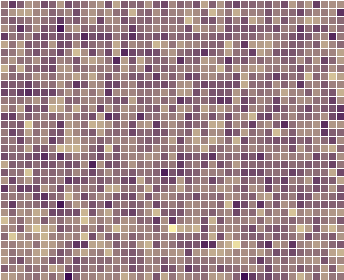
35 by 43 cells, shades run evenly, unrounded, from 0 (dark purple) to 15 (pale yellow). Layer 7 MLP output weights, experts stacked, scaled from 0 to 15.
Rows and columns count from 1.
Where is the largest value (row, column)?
29, 22
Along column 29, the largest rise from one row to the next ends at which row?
6
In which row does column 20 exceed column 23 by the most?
27
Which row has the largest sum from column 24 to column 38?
9
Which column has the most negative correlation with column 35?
10
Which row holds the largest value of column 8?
19
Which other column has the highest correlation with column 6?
5
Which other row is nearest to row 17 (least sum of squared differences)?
33
